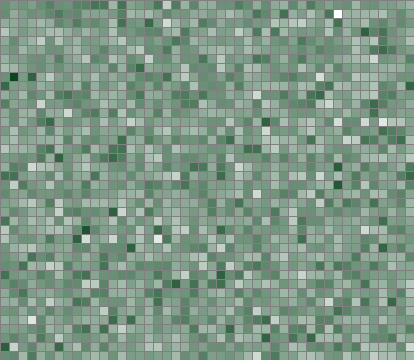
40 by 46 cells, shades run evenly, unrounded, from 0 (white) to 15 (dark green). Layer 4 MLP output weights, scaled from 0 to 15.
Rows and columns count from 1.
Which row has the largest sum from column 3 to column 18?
1
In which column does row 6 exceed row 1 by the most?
19
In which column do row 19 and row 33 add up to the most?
22
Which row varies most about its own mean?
14
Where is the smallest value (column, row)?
38, 2
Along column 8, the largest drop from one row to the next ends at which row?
13
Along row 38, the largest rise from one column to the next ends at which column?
30
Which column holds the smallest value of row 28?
25
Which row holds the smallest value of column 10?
27
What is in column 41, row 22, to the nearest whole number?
9
